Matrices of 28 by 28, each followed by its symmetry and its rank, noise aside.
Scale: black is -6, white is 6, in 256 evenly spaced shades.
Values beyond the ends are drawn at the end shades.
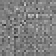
antisymmetric, rank six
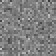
no symmetry, rank six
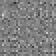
antisymmetric, rank six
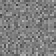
no symmetry, rank seven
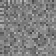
symmetric, rank seven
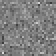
no symmetry, rank seven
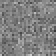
antisymmetric, rank six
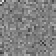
symmetric, rank eight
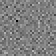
symmetric, rank six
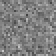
antisymmetric, rank eight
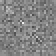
symmetric, rank six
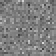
no symmetry, rank seven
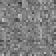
antisymmetric, rank six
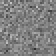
no symmetry, rank eight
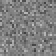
antisymmetric, rank six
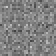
no symmetry, rank six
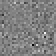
antisymmetric, rank six
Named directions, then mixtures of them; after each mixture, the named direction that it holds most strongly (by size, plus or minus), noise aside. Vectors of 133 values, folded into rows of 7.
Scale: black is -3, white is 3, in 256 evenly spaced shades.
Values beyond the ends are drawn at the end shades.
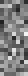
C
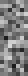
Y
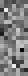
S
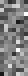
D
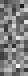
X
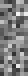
Y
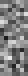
Y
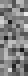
Y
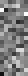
D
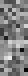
Y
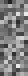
X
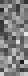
C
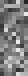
D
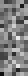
X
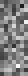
X
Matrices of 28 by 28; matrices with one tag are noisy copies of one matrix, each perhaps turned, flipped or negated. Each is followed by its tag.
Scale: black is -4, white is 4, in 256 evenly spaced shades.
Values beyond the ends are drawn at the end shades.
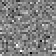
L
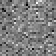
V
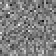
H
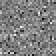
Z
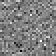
L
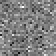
V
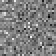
H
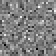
H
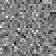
H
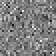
L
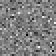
Z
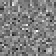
H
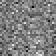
V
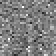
V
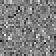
L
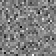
Z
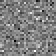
L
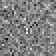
H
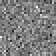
L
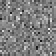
L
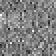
V
